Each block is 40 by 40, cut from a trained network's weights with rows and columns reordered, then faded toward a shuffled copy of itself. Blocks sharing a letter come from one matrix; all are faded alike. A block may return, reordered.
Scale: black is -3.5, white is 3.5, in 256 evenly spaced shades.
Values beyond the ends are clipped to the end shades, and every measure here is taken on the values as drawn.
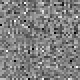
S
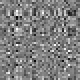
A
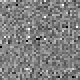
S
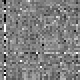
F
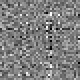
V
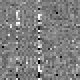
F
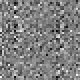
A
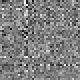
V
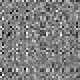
A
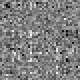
S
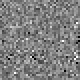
S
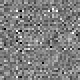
V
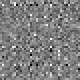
V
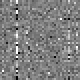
F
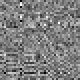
V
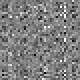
A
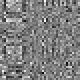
A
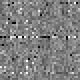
S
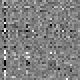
F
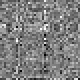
V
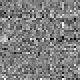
V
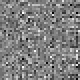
A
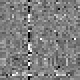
F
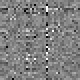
F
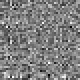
F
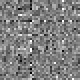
V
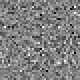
S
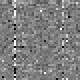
F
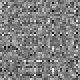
V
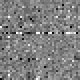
S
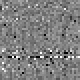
S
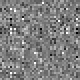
V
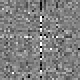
F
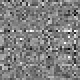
F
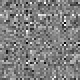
V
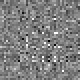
V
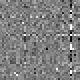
F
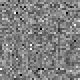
S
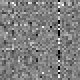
F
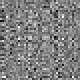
A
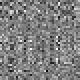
A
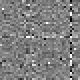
F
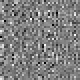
A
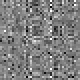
A
